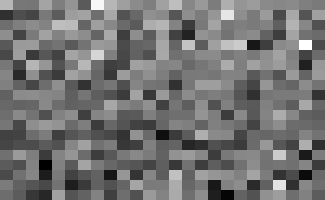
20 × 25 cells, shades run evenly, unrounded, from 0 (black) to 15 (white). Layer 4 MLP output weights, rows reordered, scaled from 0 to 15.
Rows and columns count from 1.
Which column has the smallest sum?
10
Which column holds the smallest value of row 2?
1
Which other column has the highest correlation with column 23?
6
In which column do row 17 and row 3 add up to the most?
5
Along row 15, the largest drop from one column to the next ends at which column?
25
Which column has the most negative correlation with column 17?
22
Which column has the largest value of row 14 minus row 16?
24
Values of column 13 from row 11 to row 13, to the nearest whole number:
4 6 6
